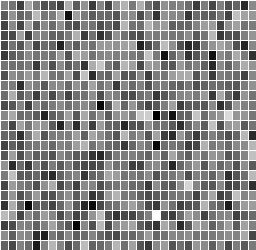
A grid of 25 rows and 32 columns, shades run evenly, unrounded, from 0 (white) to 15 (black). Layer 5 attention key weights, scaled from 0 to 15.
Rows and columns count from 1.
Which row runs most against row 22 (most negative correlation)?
11
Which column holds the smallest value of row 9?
12
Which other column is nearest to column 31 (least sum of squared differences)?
8
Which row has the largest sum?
21
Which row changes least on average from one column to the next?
24
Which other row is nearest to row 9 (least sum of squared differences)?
14
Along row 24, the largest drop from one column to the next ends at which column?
7
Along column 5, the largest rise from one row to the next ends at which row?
3
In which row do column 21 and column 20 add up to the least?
22
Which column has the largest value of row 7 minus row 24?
27
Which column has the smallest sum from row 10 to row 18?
31
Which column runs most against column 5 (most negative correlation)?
28
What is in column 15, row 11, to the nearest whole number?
5
